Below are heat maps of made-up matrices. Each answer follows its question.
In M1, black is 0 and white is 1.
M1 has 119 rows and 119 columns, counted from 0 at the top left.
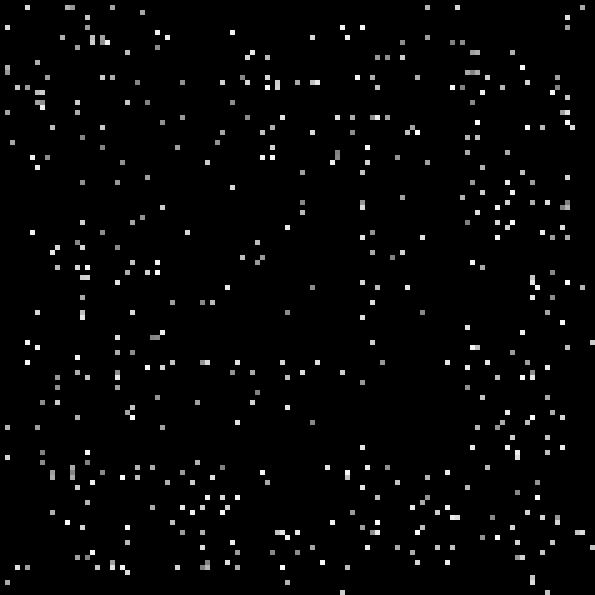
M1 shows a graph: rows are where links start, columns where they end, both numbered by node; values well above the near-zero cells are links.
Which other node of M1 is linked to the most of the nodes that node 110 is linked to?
node 25
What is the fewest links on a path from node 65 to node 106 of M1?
5
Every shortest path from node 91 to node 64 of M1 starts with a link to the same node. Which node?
node 1
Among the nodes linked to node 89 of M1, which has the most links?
node 72
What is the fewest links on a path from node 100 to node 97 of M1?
4
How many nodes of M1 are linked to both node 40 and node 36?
2
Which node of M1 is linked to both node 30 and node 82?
node 101
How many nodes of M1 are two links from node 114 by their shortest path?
6
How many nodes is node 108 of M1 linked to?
4
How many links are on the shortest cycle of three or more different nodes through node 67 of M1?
5
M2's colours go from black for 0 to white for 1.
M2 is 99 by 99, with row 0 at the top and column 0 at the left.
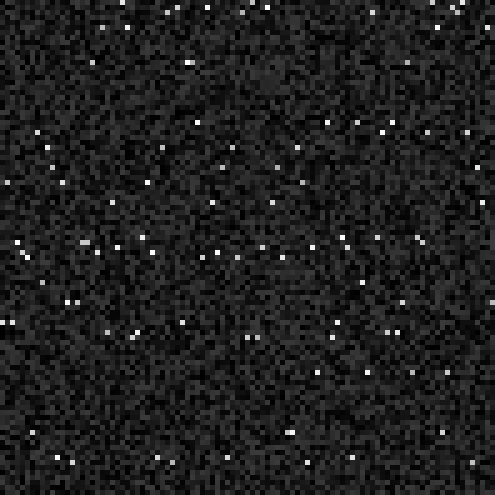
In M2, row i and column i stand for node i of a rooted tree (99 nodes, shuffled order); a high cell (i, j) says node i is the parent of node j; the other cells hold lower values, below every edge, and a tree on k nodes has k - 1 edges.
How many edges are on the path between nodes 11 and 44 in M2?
4
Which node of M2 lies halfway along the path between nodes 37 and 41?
36
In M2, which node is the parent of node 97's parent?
51
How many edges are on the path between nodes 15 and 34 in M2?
6
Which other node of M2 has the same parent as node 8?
72
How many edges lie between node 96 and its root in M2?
4
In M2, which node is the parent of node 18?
12
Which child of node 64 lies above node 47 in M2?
67
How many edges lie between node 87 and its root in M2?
4
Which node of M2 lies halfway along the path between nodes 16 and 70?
2
